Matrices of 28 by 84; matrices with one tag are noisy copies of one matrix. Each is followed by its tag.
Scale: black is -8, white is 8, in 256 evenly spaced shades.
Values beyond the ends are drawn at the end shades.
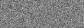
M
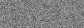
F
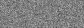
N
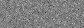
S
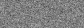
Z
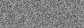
M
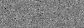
M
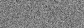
Z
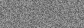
S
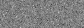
M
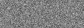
S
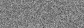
Z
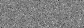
M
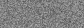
Z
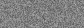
Z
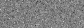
Z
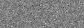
S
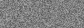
S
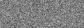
S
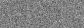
F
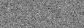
F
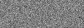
S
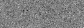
Z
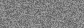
Z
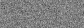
F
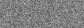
S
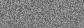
S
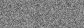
M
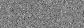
F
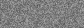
M
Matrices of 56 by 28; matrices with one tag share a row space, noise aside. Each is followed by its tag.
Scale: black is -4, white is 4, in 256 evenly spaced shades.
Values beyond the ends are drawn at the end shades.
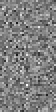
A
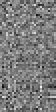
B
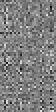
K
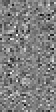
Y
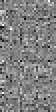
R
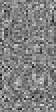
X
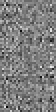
K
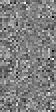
Y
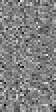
A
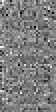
R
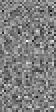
X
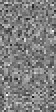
X
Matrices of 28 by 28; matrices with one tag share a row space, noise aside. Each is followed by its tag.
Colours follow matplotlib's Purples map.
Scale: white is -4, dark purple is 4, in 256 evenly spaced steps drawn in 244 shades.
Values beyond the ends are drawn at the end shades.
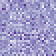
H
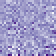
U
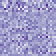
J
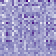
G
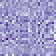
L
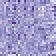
U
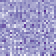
H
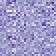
U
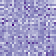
G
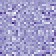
U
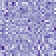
L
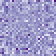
L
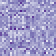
H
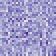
J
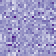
U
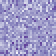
J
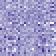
U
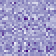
G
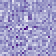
J
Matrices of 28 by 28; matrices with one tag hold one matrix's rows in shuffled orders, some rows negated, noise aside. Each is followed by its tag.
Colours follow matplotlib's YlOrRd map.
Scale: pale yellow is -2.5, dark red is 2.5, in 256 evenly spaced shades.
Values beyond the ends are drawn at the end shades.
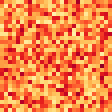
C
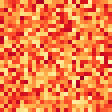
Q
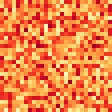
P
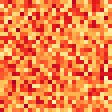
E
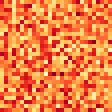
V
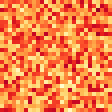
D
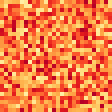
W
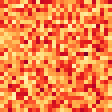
W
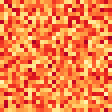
E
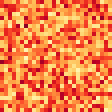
P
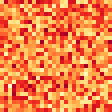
W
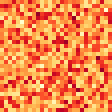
C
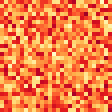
E
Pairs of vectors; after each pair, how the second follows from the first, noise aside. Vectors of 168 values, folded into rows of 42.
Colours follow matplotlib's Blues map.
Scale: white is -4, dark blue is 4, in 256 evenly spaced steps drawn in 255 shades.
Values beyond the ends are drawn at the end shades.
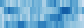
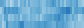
shrunk.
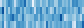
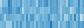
reversed, negated, shrunk.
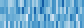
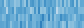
reversed, shrunk.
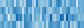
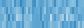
negated, shrunk.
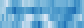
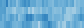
negated, shrunk.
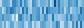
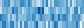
wrapped around, negated.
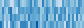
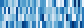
reversed, negated, scaled up.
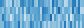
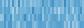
reversed, shrunk.
